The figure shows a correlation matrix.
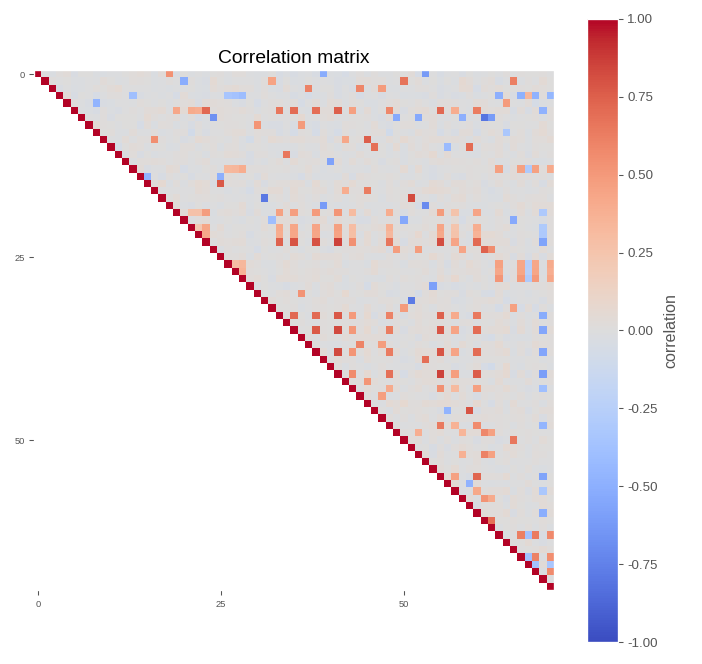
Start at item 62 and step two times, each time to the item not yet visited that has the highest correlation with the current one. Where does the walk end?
24
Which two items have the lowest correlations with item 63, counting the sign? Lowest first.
3, 67
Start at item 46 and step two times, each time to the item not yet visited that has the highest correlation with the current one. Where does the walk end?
10
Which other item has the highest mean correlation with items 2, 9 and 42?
45
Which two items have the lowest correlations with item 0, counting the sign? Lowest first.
53, 39
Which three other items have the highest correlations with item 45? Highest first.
9, 16, 42
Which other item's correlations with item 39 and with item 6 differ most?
61
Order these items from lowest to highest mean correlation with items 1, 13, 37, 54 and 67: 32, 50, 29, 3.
29, 3, 32, 50
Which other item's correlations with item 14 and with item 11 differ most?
34
